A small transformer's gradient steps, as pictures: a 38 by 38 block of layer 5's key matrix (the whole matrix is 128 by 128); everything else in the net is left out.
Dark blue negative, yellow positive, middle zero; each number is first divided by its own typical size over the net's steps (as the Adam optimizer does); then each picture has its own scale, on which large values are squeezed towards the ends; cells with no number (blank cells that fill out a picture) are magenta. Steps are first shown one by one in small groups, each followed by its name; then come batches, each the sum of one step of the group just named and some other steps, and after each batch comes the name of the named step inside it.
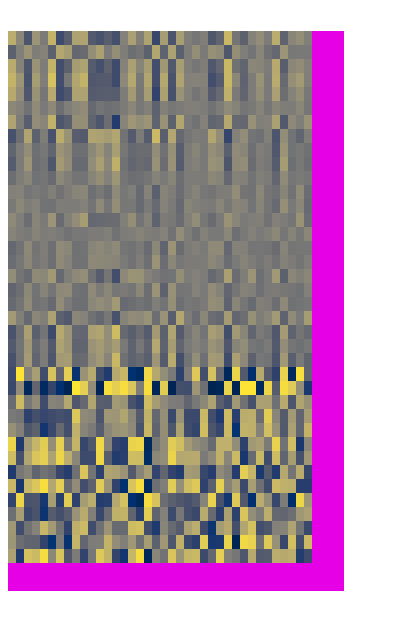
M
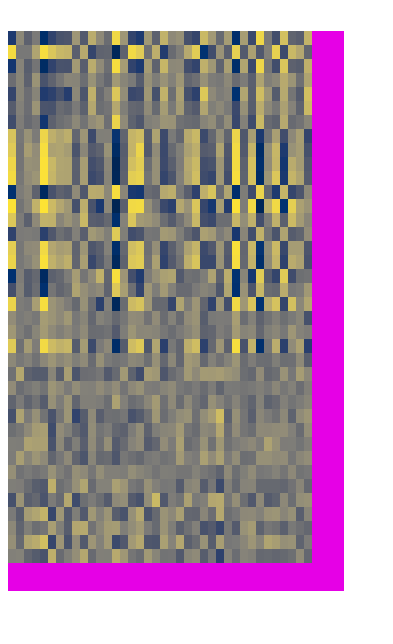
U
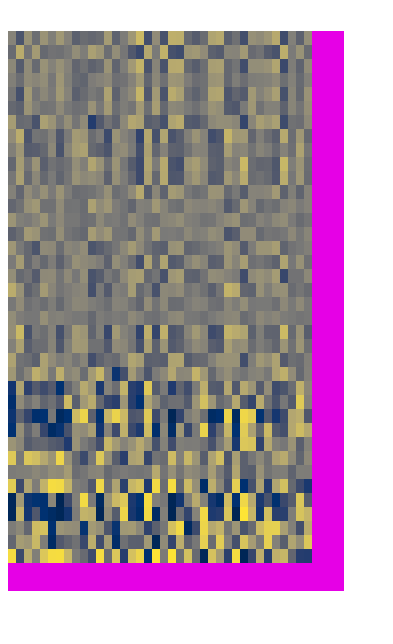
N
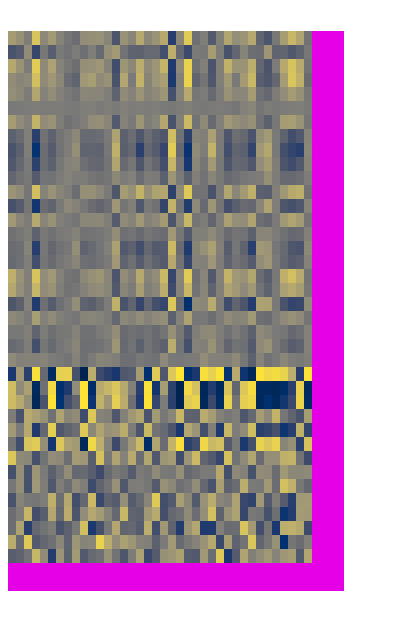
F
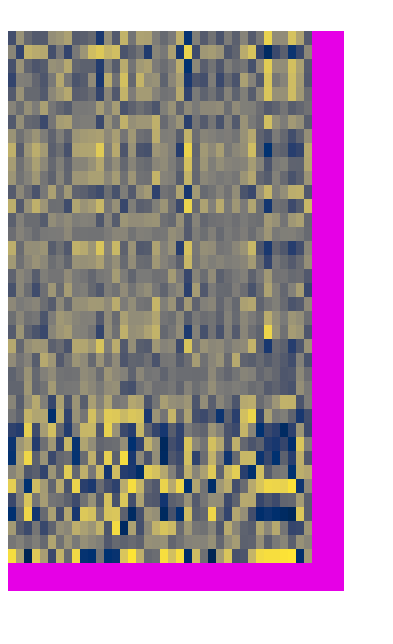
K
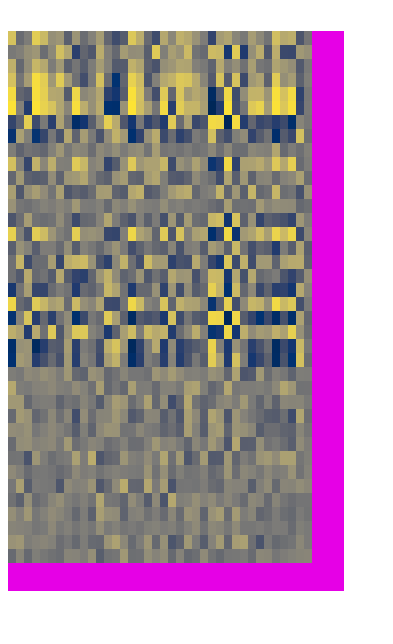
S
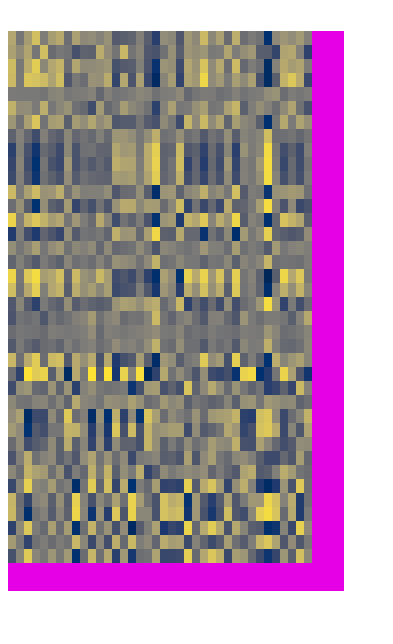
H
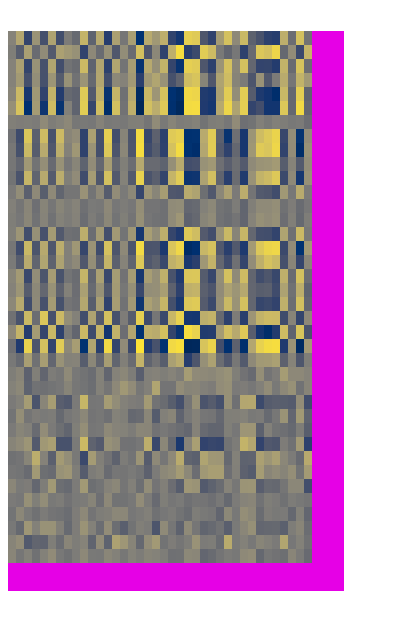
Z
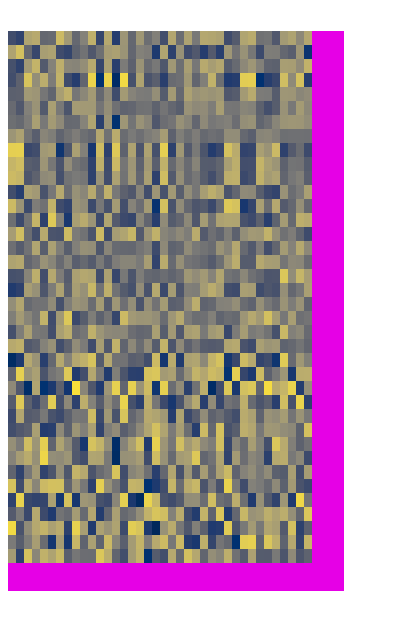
M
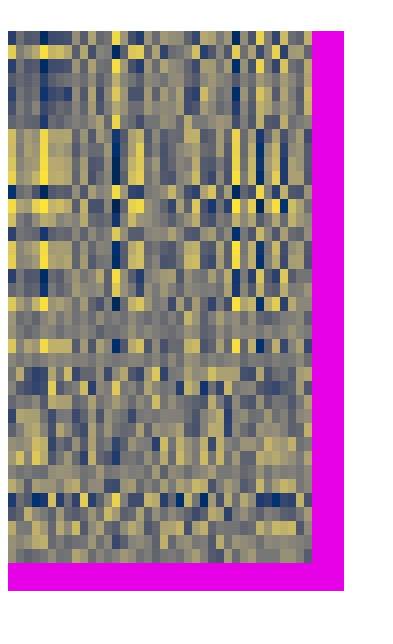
U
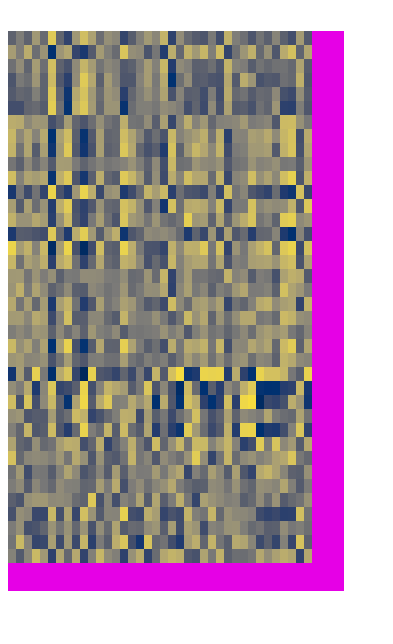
F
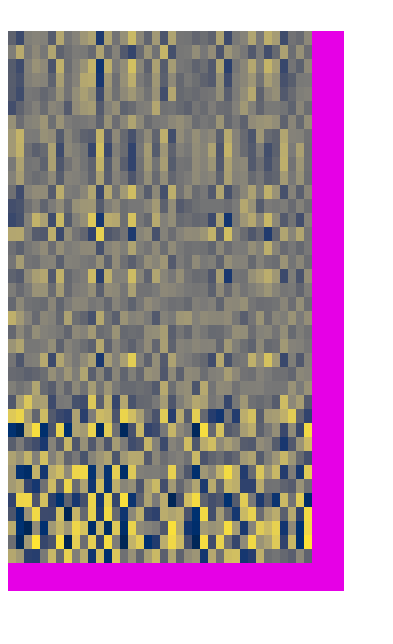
N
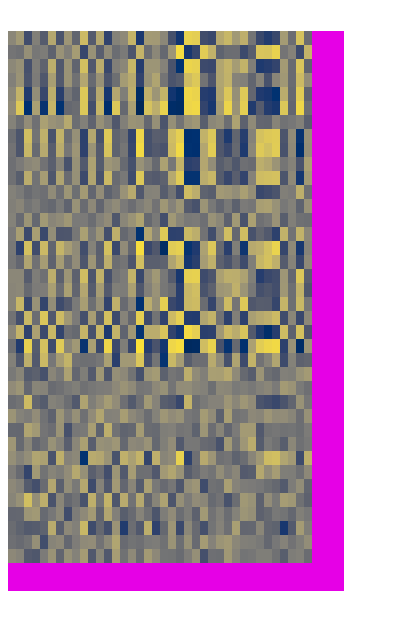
Z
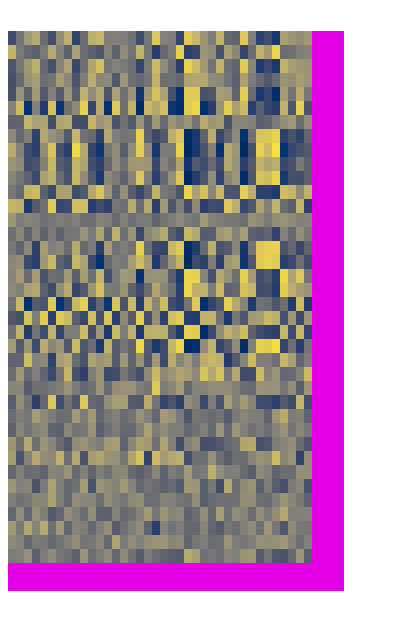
Z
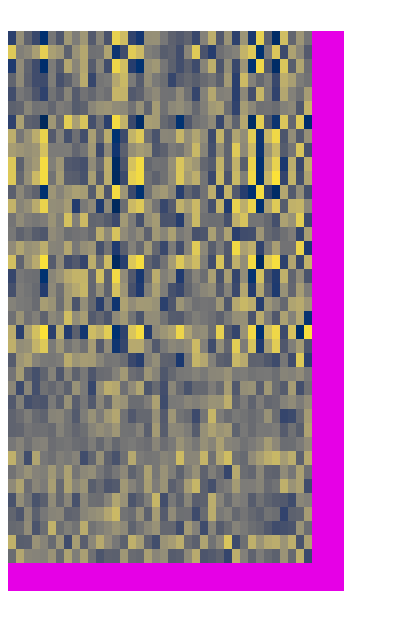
U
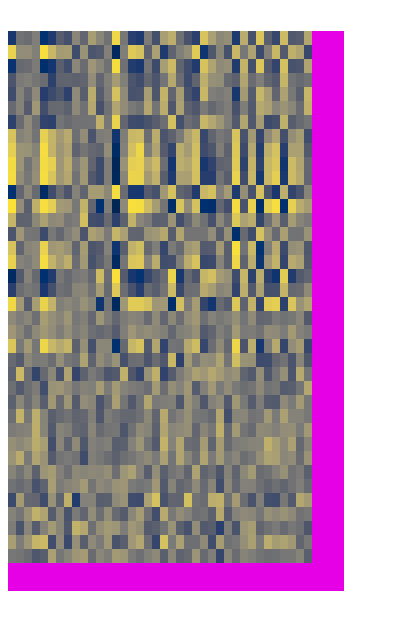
U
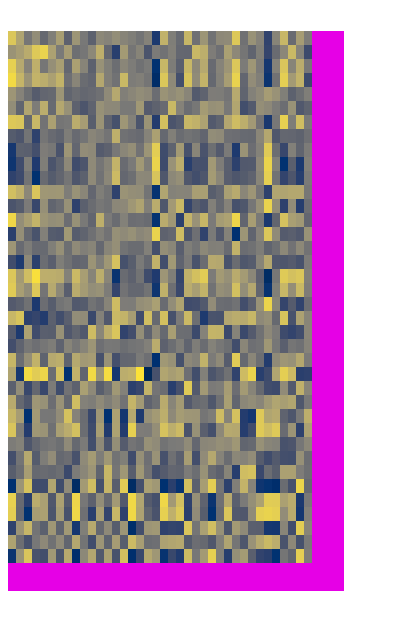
H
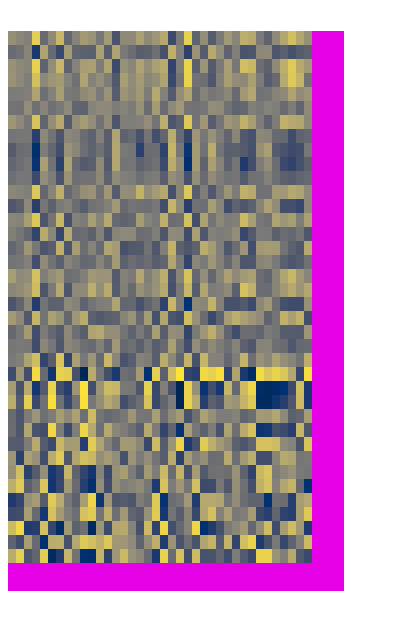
F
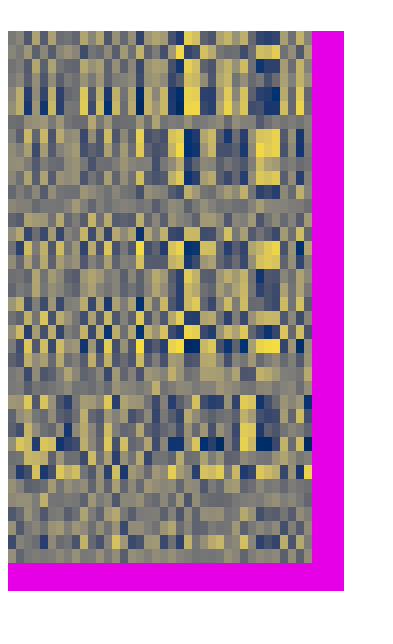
Z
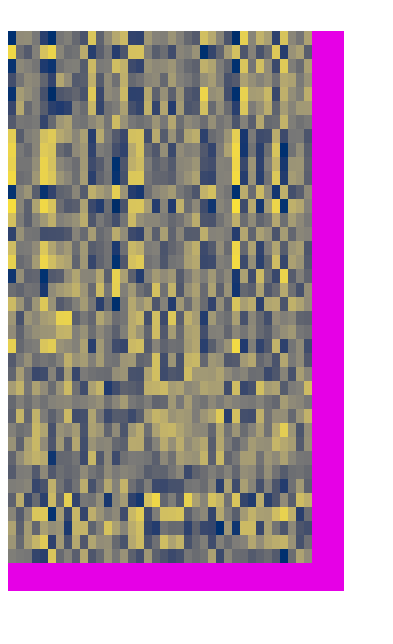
U
